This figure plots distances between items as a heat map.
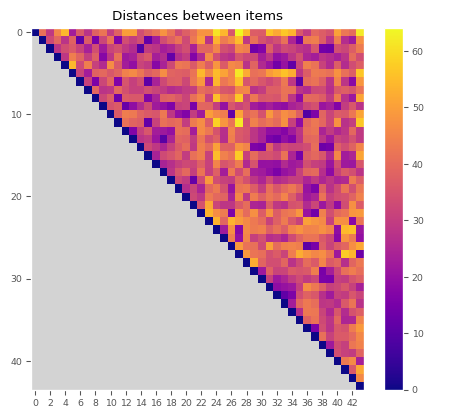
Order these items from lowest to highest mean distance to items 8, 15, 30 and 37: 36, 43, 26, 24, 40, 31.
36, 26, 31, 40, 43, 24
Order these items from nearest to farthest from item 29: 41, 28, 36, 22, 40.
40, 36, 41, 22, 28
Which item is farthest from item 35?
27
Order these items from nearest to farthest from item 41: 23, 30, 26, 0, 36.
30, 36, 26, 0, 23
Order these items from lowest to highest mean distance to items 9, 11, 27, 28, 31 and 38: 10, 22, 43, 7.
43, 7, 10, 22
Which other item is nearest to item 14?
2
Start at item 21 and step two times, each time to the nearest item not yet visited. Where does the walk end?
3
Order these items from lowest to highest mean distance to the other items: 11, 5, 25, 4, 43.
4, 25, 11, 43, 5
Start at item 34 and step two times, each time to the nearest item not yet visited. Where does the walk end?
32
